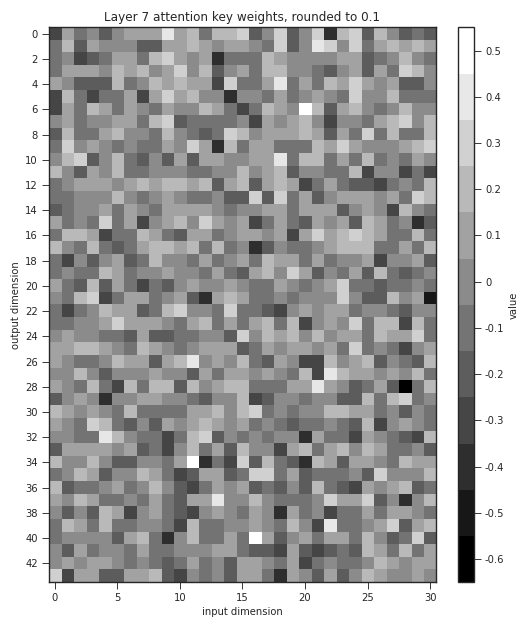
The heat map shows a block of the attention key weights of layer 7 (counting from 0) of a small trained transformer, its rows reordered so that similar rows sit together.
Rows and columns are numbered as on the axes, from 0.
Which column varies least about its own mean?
6
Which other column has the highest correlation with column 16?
29
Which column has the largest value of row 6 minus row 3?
20
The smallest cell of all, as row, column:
28, 28
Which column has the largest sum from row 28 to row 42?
25
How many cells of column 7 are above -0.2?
37
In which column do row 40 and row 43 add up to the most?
16
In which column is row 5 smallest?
14
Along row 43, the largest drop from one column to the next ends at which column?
1
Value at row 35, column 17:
0.3
